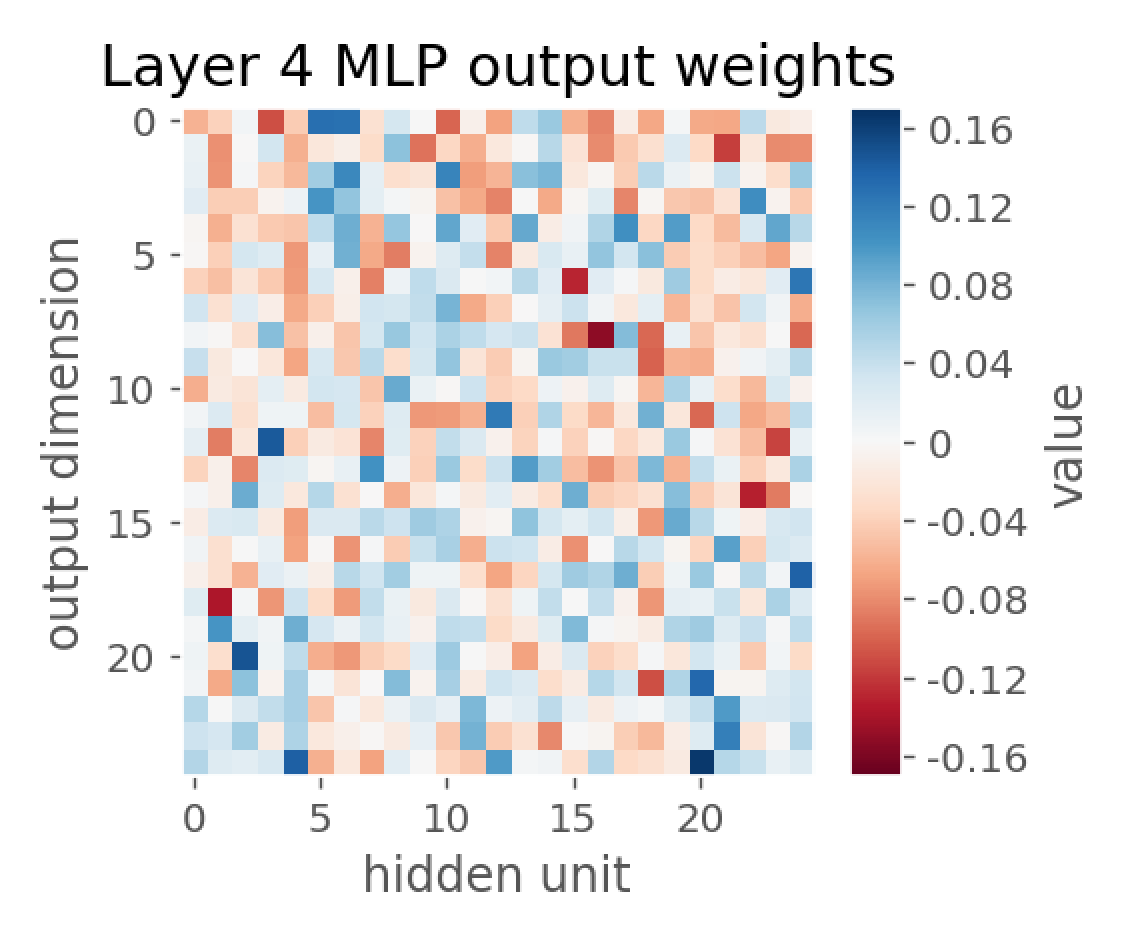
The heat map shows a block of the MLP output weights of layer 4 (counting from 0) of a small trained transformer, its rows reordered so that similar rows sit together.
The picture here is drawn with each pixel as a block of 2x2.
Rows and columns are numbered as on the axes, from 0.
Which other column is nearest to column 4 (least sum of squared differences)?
20
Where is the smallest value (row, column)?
8, 16
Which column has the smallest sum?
1
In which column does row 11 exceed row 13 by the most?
12
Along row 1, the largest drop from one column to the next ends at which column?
9
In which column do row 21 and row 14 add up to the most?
2
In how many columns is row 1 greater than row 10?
9
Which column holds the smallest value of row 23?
14
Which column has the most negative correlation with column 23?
3
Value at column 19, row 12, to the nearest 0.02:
0.06
